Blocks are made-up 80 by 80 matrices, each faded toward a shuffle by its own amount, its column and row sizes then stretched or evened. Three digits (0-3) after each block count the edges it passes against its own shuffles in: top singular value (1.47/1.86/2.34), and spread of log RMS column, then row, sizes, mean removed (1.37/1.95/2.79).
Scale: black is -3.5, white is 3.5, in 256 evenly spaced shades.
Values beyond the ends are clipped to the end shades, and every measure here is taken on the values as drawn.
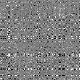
3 2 3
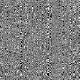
2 3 1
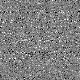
0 0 2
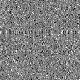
2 0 0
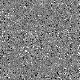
0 2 1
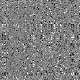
2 2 0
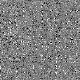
0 2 2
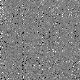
0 2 1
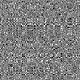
3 1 2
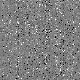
1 2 0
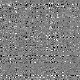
1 2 3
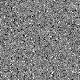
1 1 0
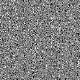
0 2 0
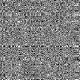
3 1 2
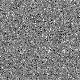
0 0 1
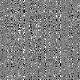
2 3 2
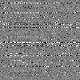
3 0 3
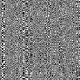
3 3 0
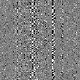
3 3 0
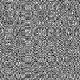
3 0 0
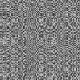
3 3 1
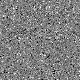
1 0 1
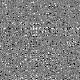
2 1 2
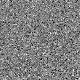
0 0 1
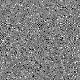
2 0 1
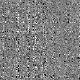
0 3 2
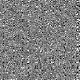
2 2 1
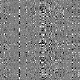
3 3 2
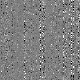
1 3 0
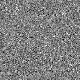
1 0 1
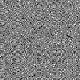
3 0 0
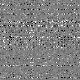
2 1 3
